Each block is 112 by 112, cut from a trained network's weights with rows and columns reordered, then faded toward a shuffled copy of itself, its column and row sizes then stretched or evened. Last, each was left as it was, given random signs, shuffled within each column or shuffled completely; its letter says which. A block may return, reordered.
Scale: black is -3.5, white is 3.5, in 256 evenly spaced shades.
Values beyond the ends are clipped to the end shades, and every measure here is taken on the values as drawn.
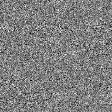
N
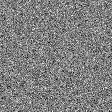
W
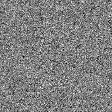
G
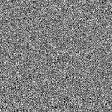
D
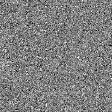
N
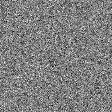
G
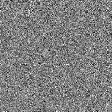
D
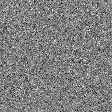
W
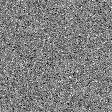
W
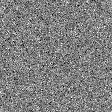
W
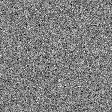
W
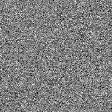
D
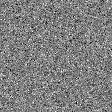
W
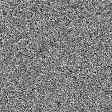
W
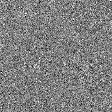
G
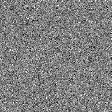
D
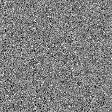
G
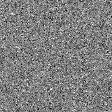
G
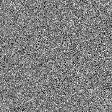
G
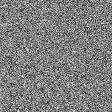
N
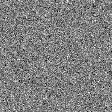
G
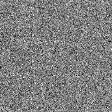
N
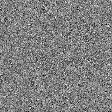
G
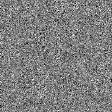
N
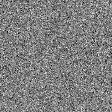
G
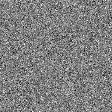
G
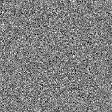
D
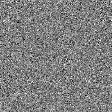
N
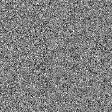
N
